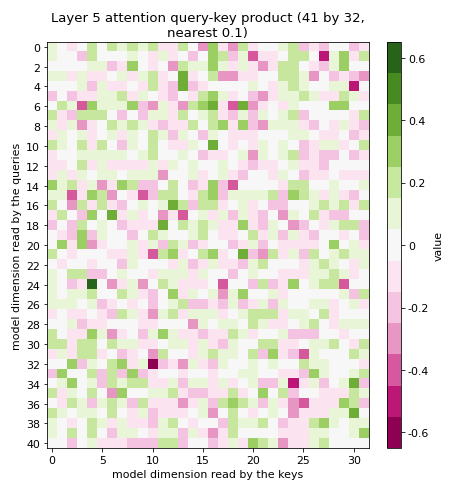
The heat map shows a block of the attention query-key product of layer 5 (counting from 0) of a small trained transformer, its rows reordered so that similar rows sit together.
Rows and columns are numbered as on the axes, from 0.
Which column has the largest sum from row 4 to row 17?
16
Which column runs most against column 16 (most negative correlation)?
18
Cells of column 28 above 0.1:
5
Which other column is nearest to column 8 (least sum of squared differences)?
1
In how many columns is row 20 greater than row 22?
9
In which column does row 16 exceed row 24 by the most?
29
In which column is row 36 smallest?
25
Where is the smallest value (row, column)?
32, 10
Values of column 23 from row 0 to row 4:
0.1 0 0.2 0.2 0.1
